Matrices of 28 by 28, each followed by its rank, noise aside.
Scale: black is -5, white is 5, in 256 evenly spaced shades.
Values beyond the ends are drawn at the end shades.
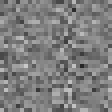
six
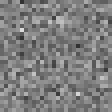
eight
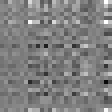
two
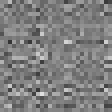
three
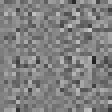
four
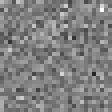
eight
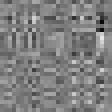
two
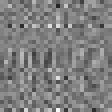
three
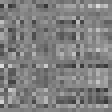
two
